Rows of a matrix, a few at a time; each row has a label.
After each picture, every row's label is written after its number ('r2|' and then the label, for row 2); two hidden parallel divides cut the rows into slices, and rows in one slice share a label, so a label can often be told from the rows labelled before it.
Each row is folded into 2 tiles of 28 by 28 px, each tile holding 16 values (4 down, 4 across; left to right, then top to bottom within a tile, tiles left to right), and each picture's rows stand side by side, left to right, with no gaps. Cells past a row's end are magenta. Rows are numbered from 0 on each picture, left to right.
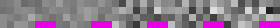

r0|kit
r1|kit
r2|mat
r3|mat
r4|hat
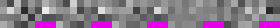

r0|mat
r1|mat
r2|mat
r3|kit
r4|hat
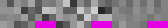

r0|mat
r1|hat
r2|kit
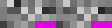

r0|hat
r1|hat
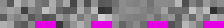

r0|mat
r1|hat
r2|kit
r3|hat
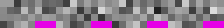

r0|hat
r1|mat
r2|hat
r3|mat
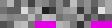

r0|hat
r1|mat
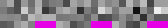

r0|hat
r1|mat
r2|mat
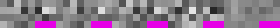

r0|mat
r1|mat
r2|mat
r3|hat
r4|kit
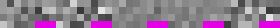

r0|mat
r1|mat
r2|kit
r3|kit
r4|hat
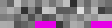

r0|mat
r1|hat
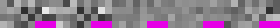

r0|mat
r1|mat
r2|kit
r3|kit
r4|hat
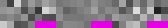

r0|mat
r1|kit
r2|hat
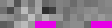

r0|hat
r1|kit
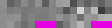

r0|kit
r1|hat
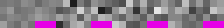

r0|kit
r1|hat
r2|mat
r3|mat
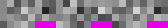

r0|hat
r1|mat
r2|hat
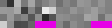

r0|mat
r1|kit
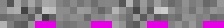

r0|mat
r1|kit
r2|mat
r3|kit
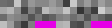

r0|mat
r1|mat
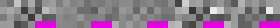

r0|mat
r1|kit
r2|kit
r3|mat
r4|mat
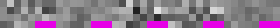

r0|hat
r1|kit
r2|mat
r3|mat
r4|kit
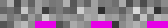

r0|hat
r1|hat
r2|hat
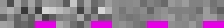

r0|mat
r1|mat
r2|kit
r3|kit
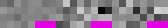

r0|kit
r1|hat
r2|mat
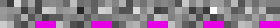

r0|mat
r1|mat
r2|hat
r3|mat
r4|hat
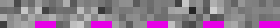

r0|hat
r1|hat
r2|kit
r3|mat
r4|kit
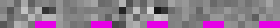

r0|hat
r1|kit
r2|hat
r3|kit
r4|kit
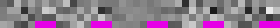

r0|mat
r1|hat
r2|kit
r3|hat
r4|mat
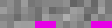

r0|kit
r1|kit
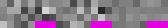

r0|mat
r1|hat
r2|kit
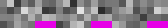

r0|hat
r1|hat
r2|mat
